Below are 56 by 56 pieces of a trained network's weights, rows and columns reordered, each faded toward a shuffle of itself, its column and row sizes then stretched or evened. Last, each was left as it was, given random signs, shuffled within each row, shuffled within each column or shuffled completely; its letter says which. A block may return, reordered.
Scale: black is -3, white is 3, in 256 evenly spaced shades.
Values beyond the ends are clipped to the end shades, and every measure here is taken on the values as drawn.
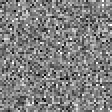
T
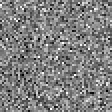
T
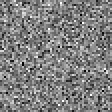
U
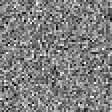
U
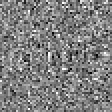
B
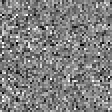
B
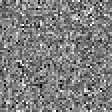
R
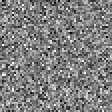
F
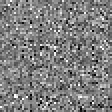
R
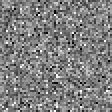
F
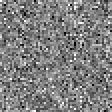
F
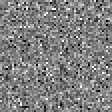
R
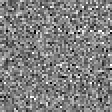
T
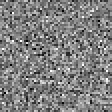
R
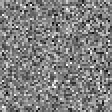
F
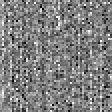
F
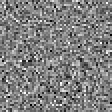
B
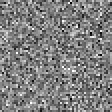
F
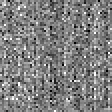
B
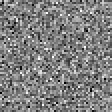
U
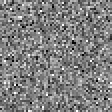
U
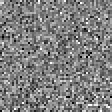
T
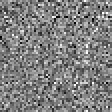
B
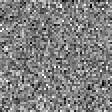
T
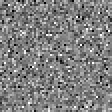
U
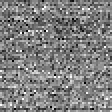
T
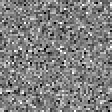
T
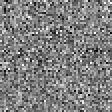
T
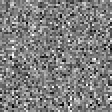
R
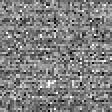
B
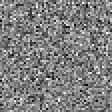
T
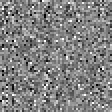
R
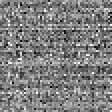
B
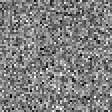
U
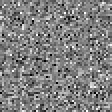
R
